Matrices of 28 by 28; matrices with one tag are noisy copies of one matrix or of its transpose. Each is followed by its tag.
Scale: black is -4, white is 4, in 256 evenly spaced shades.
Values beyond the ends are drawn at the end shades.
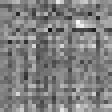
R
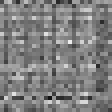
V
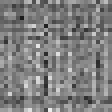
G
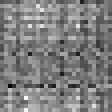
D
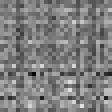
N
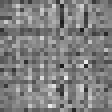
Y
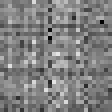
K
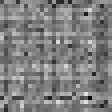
V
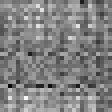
D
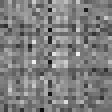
K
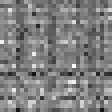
N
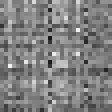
K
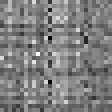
K
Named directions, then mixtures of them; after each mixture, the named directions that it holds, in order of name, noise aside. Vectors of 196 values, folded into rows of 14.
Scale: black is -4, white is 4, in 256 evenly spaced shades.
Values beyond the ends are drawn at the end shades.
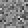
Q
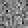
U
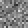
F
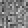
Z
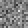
F, U.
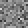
Q.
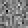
U.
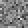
F, Q.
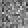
U, Z.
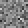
Q.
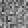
Z.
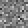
Q.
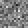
F, Q.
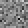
Q.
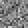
F, Q.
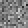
Q, Z.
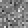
F, Z.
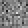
U, Z.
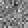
F.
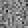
Q, U.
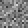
F.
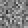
F, U.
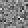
Q.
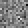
Q, U.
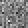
Z.
